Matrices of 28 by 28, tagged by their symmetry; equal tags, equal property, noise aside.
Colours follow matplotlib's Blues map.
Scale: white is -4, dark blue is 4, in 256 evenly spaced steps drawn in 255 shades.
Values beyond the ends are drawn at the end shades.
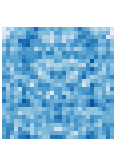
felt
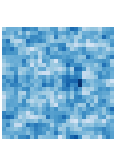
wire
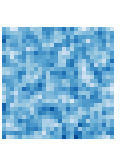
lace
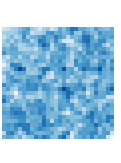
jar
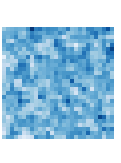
lace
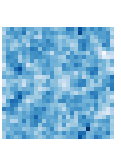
wire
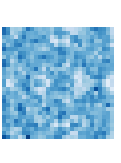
wire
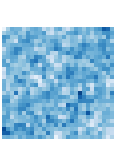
jar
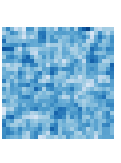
lace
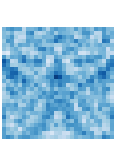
felt
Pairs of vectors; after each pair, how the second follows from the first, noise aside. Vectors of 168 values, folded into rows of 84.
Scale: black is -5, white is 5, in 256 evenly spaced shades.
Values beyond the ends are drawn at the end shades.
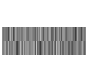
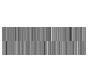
reversed, partly zeroed.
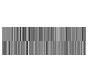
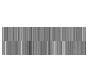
reversed, negated, partly zeroed.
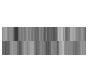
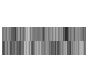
wrapped around.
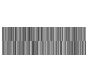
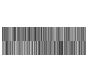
sign-scrambled.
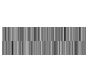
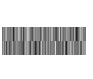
wrapped around.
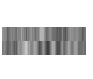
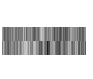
copied.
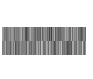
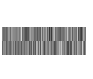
copied.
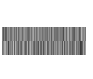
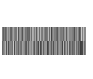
copied.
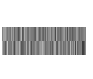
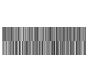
sign-scrambled.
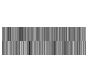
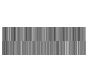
reversed, negated, partly zeroed.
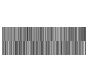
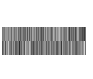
copied.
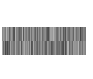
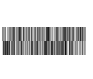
scaled up.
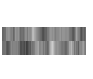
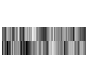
scaled up.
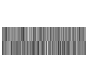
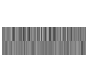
reversed, partly zeroed.
